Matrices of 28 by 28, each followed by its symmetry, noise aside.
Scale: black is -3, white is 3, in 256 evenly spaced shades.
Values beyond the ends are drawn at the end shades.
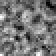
symmetric across the other diagonal.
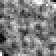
antisymmetric.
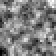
antisymmetric.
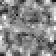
same after a half turn.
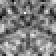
mirrored left to right.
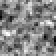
same after a half turn.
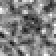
symmetric across the other diagonal.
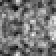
mirrored top to bottom.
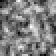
no symmetry.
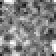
symmetric across the other diagonal.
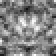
mirrored left to right.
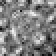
symmetric.
